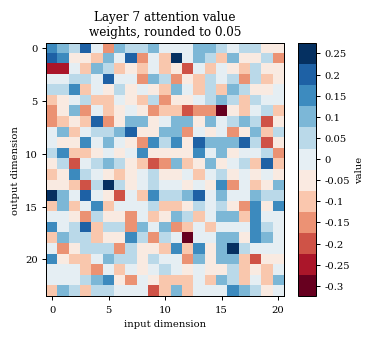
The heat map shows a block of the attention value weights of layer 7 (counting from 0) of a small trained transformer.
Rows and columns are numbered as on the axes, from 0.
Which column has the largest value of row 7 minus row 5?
4
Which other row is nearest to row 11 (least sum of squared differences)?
23
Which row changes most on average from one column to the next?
1
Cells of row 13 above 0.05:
3
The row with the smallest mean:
6
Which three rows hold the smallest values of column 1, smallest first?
2, 19, 7
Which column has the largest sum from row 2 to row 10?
18
